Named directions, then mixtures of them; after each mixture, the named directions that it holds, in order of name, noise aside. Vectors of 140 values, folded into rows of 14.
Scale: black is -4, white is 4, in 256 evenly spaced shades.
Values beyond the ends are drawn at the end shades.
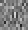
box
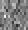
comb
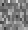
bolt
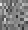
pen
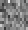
bolt, comb.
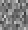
bolt, comb.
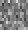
bolt.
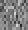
box, comb.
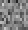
bolt.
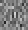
box.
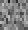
bolt.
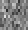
comb.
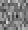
bolt, box.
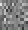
pen.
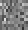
pen.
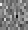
box, pen.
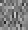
box.
